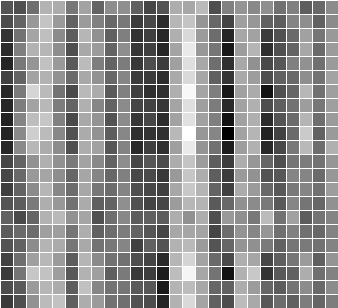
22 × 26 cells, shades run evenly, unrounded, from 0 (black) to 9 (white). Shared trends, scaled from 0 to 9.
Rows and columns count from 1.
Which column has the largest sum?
15
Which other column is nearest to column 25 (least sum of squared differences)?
9
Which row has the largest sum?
16
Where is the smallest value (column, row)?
18, 10
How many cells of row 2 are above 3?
21
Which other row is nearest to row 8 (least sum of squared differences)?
3
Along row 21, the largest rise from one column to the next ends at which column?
14
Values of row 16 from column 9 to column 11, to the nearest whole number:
4 5 3
